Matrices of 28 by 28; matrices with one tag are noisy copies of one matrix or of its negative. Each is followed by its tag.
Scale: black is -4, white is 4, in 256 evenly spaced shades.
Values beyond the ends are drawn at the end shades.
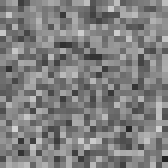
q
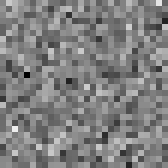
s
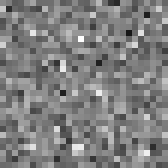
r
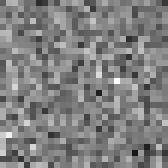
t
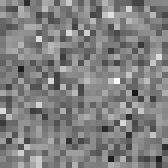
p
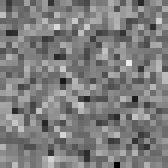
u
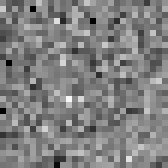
t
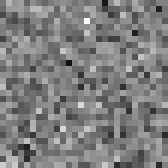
r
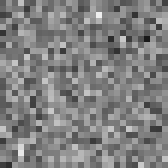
q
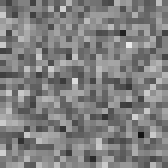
u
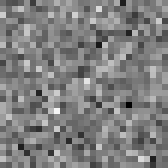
u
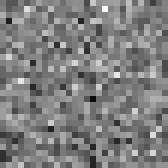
u
